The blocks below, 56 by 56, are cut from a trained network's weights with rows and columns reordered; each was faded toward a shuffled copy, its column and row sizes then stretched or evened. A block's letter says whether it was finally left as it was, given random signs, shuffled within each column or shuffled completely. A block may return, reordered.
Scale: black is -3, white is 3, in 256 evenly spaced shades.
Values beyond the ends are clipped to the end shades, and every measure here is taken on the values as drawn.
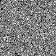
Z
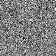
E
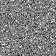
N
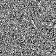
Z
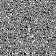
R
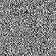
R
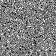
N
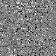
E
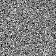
Z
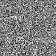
E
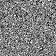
N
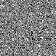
R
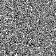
Z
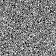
N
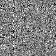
E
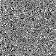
E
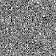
R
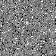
Z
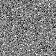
N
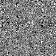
E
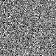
Z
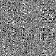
R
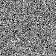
E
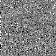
E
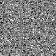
R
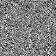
Z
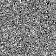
Z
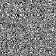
R
